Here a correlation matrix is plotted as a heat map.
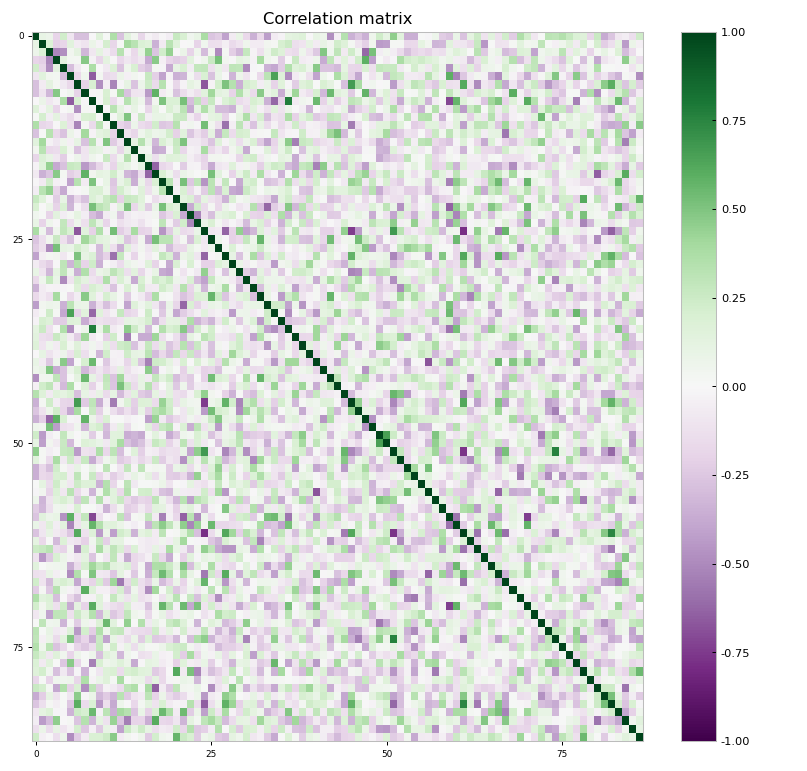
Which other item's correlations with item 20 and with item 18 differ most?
78
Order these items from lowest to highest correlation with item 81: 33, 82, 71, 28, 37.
37, 71, 33, 28, 82
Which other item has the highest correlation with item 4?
40
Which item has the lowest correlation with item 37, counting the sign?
13
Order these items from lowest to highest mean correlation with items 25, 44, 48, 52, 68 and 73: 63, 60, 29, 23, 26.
26, 29, 23, 60, 63
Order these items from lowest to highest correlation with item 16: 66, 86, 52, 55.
66, 86, 52, 55
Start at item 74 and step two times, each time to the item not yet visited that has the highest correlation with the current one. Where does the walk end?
24
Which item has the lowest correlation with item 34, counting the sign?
8
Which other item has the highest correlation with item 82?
61
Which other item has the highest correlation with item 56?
53
